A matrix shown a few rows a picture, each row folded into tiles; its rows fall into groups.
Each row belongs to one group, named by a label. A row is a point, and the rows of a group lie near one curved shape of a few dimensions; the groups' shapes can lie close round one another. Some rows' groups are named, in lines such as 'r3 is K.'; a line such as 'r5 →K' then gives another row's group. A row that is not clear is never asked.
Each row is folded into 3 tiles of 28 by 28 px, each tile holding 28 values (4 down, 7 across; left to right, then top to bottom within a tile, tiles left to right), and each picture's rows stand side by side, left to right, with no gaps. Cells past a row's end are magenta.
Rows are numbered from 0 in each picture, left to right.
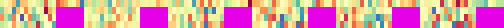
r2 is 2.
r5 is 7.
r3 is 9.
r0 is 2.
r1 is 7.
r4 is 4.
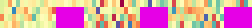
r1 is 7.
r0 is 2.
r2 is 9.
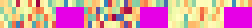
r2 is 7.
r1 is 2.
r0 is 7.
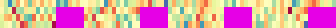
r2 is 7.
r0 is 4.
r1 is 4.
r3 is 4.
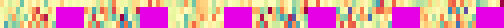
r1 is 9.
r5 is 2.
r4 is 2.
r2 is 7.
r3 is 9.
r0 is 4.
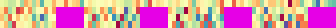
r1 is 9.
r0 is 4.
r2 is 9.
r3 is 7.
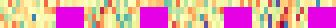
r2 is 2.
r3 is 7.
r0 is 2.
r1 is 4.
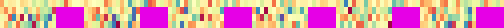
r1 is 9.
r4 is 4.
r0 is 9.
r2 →4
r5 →9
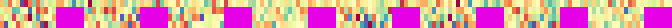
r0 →2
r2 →2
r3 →2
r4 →9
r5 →7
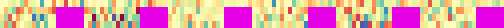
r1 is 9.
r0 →4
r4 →9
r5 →2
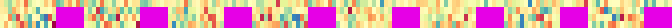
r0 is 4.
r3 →4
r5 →7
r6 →7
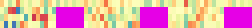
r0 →4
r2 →7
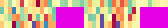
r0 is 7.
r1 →7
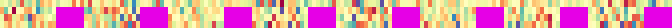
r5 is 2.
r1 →9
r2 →2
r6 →4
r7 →7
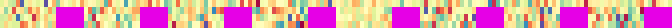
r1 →4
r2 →2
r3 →9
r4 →7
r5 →9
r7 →9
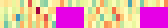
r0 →4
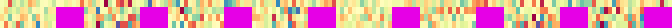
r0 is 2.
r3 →2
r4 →7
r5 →4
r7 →9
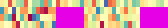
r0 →2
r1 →2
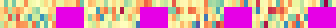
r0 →4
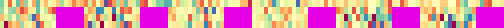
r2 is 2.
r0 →2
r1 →2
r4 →9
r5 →9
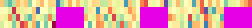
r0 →4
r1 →2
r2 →2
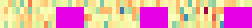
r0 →2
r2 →4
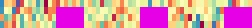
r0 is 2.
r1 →7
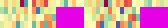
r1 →7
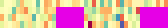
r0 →2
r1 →2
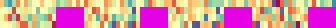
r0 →4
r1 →9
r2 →9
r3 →2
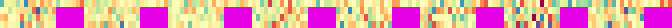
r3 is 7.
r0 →2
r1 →2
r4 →2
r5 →4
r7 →2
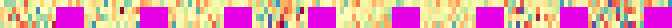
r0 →4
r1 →4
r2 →2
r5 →7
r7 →2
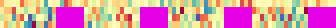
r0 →9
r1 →4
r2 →7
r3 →9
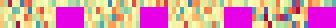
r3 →2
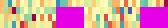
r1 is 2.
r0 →4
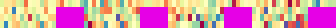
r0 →2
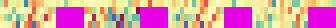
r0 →7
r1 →9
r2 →7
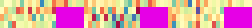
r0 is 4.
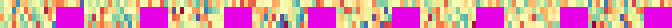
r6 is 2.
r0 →2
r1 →4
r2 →7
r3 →9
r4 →9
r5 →4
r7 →2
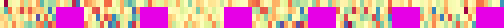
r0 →9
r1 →9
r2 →2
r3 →9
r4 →9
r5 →2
